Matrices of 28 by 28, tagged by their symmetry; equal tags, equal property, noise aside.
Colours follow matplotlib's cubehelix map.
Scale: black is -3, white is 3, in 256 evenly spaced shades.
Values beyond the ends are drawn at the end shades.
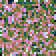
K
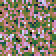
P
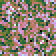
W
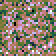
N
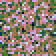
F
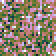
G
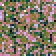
F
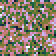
P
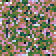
F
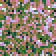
P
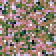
G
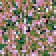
K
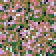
W
